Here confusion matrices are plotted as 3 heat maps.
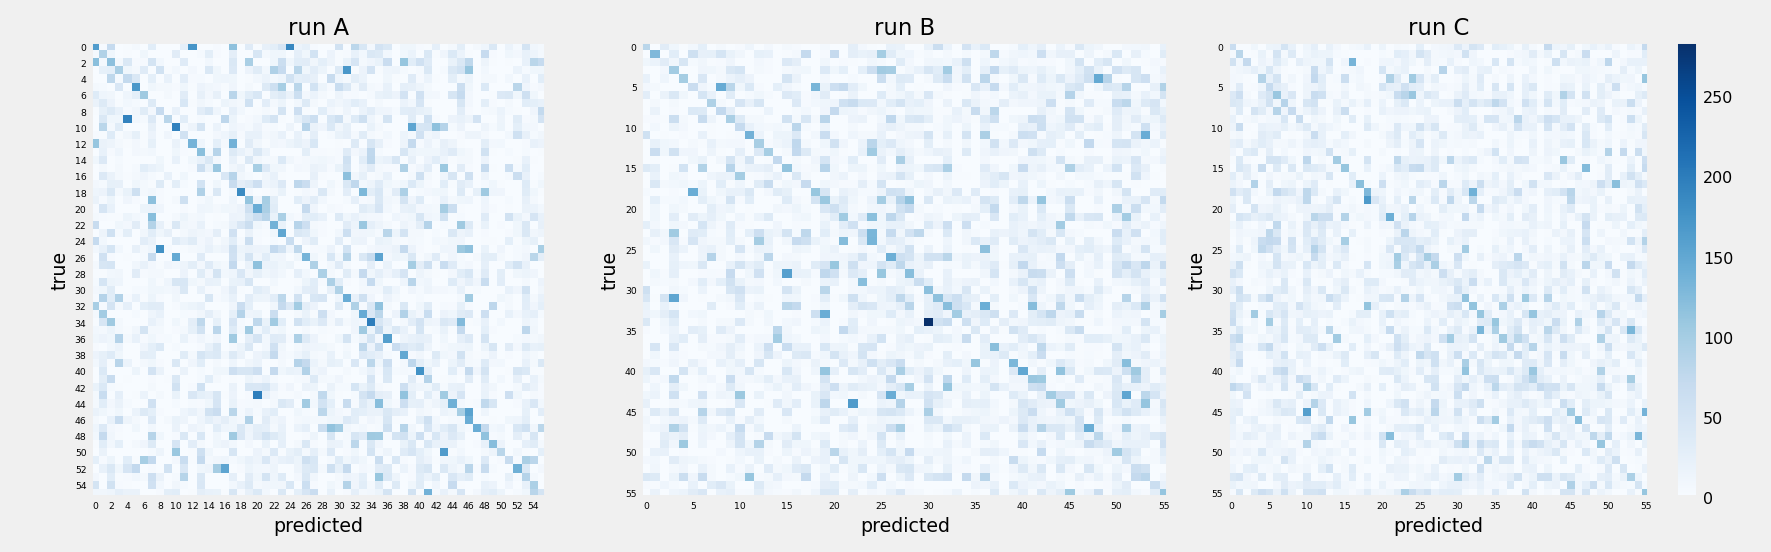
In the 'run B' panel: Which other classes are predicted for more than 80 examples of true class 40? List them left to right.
19, 27, 44, 52
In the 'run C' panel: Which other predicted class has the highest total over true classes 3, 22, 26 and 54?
11
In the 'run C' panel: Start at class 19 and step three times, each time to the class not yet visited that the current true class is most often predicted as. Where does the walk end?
36
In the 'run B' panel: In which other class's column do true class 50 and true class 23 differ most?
24
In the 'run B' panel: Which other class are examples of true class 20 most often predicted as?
50
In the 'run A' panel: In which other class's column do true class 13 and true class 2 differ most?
0
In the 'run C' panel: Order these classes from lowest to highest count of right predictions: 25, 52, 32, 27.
52, 25, 27, 32
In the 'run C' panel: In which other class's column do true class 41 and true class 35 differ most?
33
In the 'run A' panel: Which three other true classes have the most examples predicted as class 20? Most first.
43, 27, 15
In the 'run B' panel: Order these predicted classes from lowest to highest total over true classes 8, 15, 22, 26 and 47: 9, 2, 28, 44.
2, 28, 9, 44
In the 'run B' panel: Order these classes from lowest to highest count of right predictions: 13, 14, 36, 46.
36, 46, 14, 13
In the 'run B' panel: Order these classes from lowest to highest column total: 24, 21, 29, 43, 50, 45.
29, 43, 21, 24, 45, 50
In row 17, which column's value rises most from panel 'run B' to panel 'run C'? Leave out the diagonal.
51
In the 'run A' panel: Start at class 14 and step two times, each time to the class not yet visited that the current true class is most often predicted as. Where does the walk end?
45
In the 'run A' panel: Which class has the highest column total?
17
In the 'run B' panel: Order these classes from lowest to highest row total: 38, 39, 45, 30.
38, 30, 39, 45
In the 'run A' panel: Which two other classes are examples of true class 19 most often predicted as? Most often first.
7, 21
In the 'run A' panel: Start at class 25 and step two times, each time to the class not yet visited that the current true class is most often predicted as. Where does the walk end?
55
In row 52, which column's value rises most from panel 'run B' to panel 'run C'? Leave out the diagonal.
33
